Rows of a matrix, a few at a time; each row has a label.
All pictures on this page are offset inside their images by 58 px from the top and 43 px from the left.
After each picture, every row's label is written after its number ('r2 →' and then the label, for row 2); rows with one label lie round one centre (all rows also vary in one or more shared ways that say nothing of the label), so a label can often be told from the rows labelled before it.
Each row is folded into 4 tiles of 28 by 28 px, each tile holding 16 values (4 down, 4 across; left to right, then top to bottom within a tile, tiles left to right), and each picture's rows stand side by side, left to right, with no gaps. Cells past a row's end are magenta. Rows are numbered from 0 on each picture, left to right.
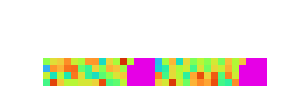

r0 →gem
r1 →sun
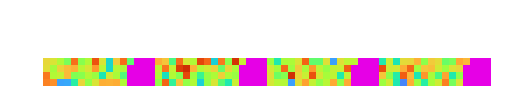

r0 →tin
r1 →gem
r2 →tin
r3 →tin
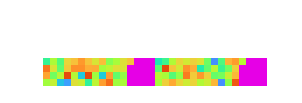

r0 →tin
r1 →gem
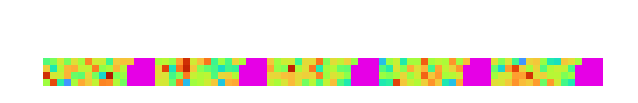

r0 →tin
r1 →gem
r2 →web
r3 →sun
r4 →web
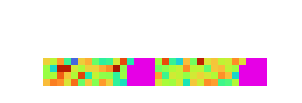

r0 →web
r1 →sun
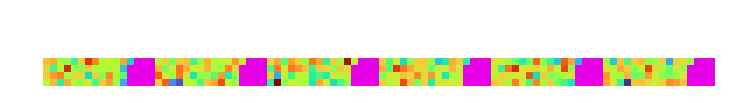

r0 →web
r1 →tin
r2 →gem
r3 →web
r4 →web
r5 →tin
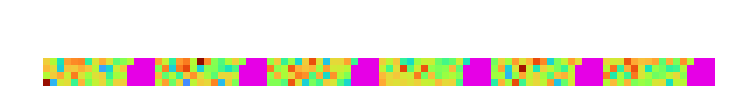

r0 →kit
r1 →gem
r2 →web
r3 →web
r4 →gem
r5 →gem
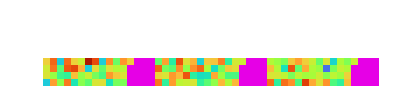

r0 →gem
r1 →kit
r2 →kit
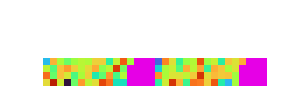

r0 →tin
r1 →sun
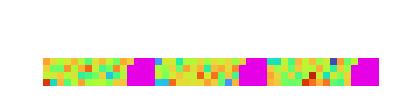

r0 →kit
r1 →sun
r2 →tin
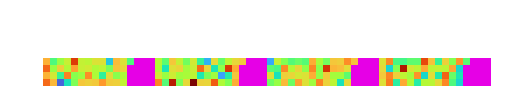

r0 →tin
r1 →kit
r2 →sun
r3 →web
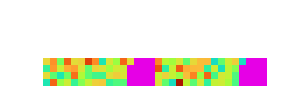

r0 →gem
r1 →web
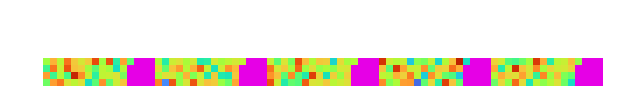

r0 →gem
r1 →kit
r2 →tin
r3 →web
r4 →web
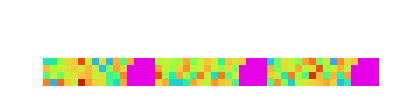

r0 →kit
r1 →tin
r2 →tin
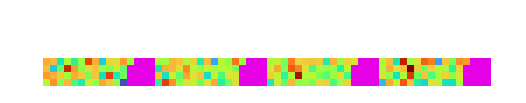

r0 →web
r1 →gem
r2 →gem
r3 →gem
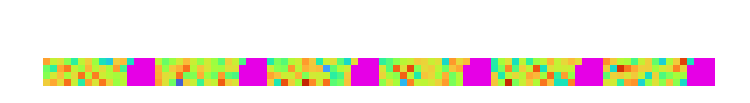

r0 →web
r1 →tin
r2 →kit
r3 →tin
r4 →sun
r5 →web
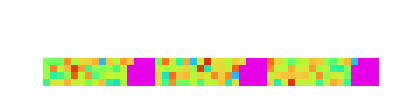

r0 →gem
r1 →sun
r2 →web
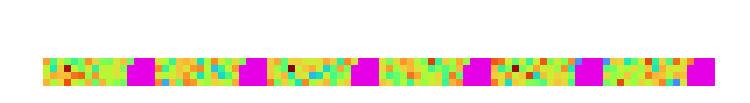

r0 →web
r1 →kit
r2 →kit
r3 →gem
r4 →web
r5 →sun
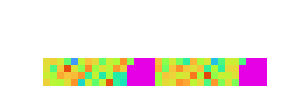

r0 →web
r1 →web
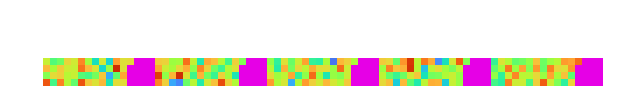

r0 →kit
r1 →tin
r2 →tin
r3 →gem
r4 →sun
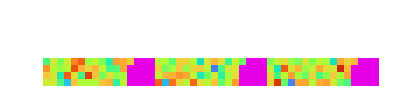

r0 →tin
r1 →kit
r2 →tin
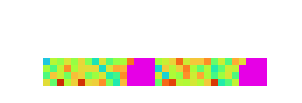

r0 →kit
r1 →gem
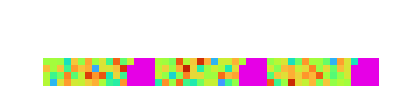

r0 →sun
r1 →gem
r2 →web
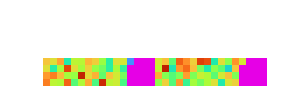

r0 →web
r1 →gem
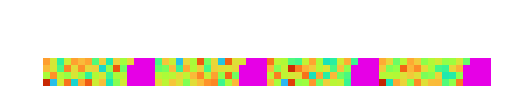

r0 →kit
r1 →sun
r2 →web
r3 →kit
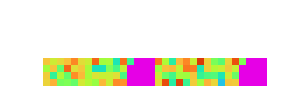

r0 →gem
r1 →gem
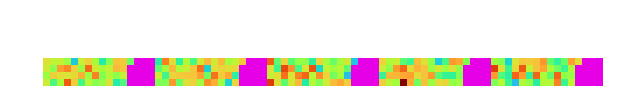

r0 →web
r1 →sun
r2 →web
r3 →web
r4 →tin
